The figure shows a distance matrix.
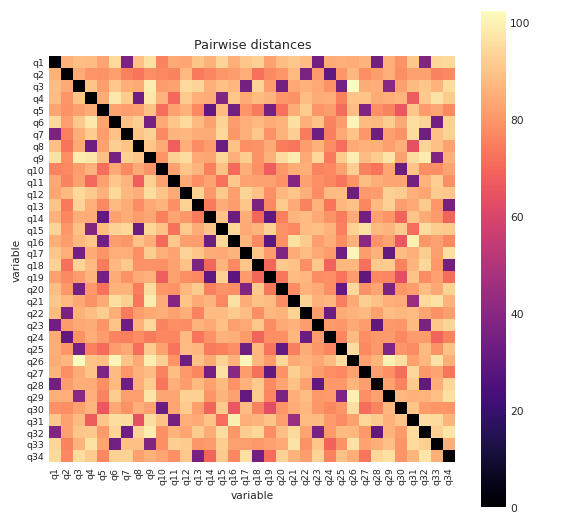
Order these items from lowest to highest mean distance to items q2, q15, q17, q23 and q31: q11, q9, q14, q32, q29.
q11, q29, q32, q14, q9
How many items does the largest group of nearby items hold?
5
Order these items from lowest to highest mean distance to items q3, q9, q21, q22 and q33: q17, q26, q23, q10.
q17, q10, q23, q26
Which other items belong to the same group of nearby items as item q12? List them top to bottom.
q26
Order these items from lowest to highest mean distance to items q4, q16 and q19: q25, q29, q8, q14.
q14, q8, q25, q29
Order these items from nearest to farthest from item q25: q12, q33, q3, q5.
q3, q5, q33, q12
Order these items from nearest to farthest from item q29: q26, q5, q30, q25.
q25, q5, q30, q26
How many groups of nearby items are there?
10
